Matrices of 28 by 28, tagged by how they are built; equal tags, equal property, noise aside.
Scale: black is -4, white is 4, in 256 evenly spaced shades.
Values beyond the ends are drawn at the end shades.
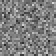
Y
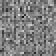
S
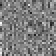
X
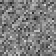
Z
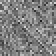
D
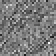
Z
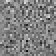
X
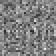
S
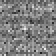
S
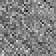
D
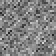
Z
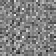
Y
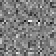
X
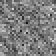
D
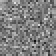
S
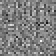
S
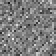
Z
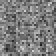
S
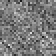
D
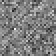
Z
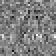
X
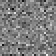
X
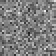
Y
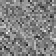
D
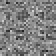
S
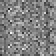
Y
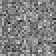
Y
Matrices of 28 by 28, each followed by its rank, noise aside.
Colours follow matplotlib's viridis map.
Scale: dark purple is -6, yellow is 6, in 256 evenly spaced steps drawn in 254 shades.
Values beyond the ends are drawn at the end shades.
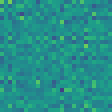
four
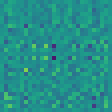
four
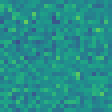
seven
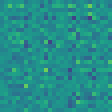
four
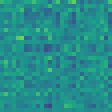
four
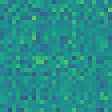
five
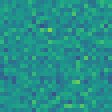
seven
